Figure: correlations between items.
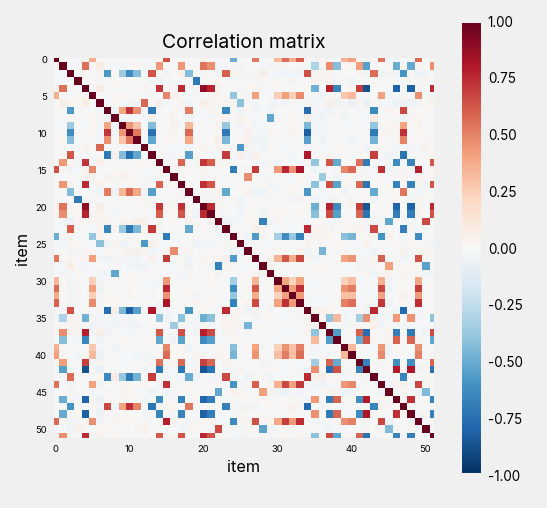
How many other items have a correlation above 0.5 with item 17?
7
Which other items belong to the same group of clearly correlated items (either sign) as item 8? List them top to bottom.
29
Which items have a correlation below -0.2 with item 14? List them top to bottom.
35, 38, 42, 46, 48
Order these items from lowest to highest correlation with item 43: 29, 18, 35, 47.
47, 18, 29, 35
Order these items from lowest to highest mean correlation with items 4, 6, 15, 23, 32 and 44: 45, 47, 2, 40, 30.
47, 45, 2, 30, 40
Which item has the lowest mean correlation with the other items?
24
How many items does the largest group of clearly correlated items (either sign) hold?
14
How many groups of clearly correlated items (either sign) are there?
8
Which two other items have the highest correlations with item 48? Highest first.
42, 46
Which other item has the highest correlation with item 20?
4
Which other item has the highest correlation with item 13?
34
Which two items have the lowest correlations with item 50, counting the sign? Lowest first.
28, 45
